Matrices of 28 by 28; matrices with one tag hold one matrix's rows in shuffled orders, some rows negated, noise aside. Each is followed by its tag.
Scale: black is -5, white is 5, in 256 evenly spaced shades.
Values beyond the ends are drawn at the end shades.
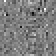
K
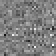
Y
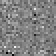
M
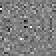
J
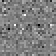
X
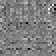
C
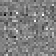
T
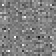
X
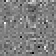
K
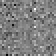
M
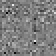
M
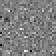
J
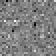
M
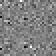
J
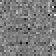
C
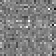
C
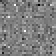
X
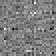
Y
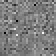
T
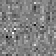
M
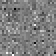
M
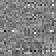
Y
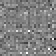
C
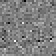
X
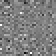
J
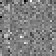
J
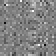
K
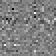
M
